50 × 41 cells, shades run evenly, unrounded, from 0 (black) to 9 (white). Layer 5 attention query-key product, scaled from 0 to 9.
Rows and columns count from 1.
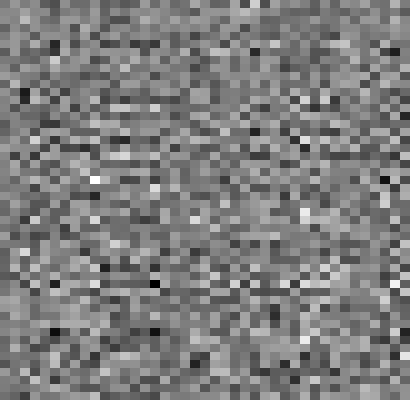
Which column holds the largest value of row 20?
13
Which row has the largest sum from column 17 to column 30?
28
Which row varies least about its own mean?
4
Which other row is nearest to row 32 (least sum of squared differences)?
5
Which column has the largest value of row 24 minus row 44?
16
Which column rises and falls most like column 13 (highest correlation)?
41
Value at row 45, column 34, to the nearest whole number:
6
